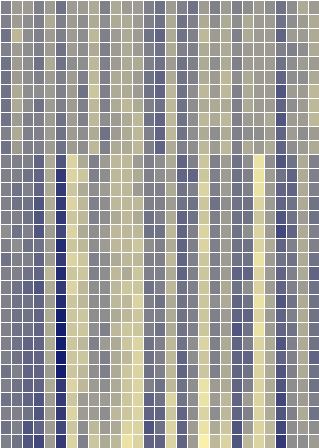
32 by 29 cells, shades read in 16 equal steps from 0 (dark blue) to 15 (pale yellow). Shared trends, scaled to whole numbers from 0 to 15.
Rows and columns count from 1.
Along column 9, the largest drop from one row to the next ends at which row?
12
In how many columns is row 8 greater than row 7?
7
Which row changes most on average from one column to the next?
32
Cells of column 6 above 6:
5
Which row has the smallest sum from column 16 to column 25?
1
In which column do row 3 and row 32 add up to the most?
19
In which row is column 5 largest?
20
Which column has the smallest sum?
6
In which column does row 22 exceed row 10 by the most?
24
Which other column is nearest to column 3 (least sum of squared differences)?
22
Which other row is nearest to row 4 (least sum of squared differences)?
2
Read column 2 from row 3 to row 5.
11 9 9
